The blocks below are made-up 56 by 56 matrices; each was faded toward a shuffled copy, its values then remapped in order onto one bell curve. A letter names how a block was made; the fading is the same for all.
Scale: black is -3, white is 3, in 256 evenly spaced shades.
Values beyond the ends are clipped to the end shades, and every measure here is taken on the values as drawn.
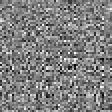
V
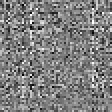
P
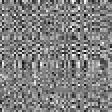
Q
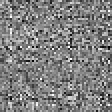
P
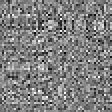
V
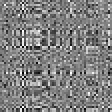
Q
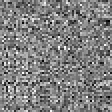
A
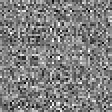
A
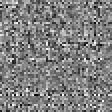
P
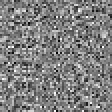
A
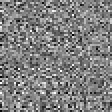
A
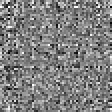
P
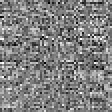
A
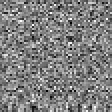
A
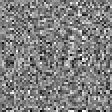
A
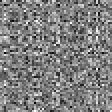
V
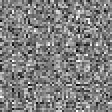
V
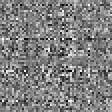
P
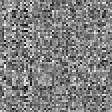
V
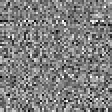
A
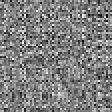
V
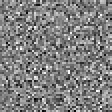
A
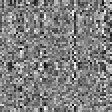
V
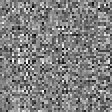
V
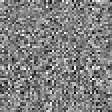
A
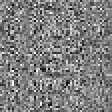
V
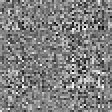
P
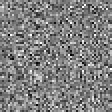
A
